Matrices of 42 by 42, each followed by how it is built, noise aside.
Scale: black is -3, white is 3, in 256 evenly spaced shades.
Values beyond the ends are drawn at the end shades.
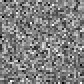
noise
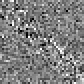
banded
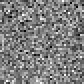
noise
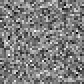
repeating rows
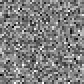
repeating rows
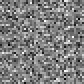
repeating rows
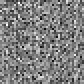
repeating rows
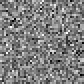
noise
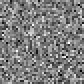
noise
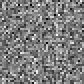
repeating rows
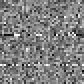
uneven rows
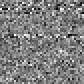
uneven rows
